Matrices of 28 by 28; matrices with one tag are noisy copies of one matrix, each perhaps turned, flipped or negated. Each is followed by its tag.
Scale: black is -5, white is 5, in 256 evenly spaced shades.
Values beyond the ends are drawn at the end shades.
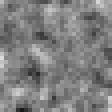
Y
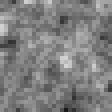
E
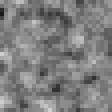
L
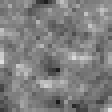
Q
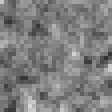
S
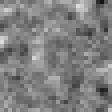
S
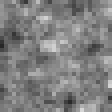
E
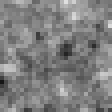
E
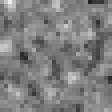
L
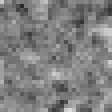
S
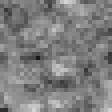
Q
